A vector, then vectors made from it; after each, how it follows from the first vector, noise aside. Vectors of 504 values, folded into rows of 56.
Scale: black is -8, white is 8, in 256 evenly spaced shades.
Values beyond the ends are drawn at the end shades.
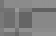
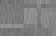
reversed, negated, shrunk.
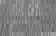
wrapped around, negated, partly zeroed.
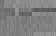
partly zeroed.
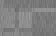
negated, shrunk.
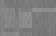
negated, shrunk.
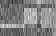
reversed, negated, scaled up.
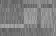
reversed, negated.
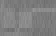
negated, shrunk.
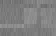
reversed, negated, shrunk.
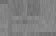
wrapped around, shrunk.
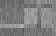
reversed, negated.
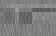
partly zeroed.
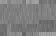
wrapped around, negated, partly zeroed.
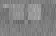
wrapped around, negated, partly zeroed.
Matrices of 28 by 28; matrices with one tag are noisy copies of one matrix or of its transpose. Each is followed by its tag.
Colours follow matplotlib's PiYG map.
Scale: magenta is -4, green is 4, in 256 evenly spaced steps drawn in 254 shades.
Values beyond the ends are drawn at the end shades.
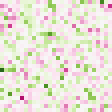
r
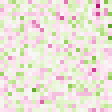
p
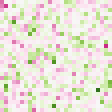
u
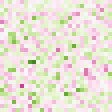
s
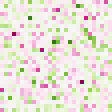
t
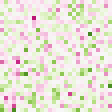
p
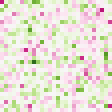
s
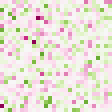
t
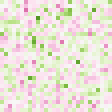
r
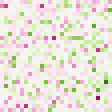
u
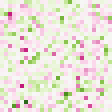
s
